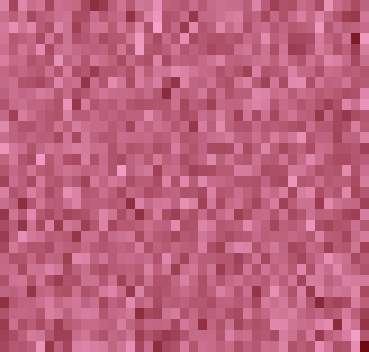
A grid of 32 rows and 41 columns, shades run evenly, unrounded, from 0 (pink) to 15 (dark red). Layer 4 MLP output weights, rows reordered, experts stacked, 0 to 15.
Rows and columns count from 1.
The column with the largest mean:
38
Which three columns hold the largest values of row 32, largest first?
41, 18, 6
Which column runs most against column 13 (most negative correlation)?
20
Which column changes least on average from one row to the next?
13
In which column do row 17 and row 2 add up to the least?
33
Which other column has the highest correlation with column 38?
22
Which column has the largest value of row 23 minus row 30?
37
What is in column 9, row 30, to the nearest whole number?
6
